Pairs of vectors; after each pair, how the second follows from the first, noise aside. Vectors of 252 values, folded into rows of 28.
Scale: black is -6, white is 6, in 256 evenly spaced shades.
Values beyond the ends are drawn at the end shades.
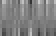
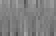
reversed, negated, shrunk.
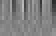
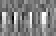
wrapped around, negated, scaled up.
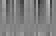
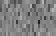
shuffled.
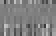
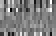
reversed, scaled up.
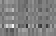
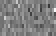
shuffled.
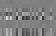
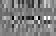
reversed, scaled up.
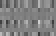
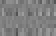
reversed, negated, shrunk.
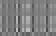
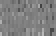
wrapped around, negated, partly zeroed.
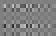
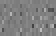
wrapped around, negated, partly zeroed.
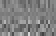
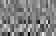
negated, scaled up.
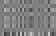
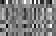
reversed, scaled up.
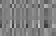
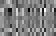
reversed, scaled up.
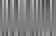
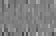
wrapped around, negated, partly zeroed.
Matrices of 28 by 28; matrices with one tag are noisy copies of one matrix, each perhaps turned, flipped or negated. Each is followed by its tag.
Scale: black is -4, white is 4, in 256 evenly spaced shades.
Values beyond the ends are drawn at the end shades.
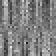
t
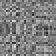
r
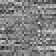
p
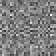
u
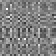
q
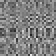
q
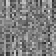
p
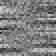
t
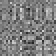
r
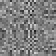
u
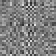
u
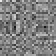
r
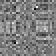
r
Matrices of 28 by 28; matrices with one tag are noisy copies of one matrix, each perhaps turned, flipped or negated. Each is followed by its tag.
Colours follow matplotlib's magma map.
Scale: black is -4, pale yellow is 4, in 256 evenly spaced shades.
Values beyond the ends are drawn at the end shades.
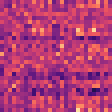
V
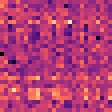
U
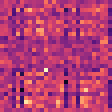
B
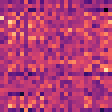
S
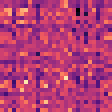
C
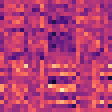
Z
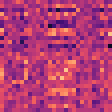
Z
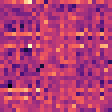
B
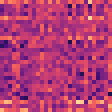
S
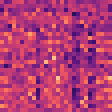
V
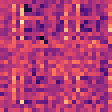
B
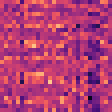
U
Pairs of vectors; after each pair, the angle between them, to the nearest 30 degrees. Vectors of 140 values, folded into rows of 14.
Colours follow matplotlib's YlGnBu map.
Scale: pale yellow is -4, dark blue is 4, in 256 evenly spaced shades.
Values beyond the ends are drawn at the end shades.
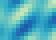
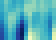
60 degrees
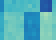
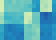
150 degrees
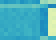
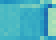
30 degrees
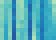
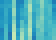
150 degrees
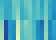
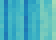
90 degrees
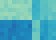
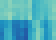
30 degrees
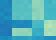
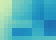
150 degrees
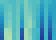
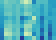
30 degrees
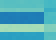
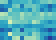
120 degrees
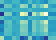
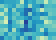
120 degrees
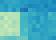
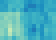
30 degrees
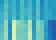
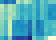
120 degrees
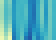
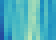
150 degrees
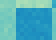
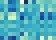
90 degrees
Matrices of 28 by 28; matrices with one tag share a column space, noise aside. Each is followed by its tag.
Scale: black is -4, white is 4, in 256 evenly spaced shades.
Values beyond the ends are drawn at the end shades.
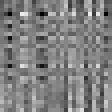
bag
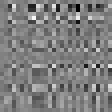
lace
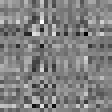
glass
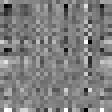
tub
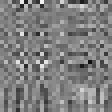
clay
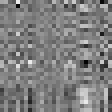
clay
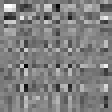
lace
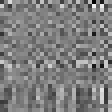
clay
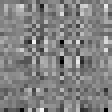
tub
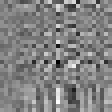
clay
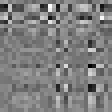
lace
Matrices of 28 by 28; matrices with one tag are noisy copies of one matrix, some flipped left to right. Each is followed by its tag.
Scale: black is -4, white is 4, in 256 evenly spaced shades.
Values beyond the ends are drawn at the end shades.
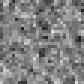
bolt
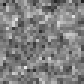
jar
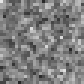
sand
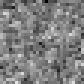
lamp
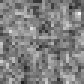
lamp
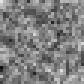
sand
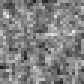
lamp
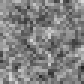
sand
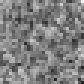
sand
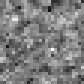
jar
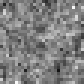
lamp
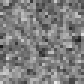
bolt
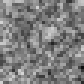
sand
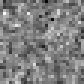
lamp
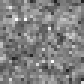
jar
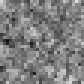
sand
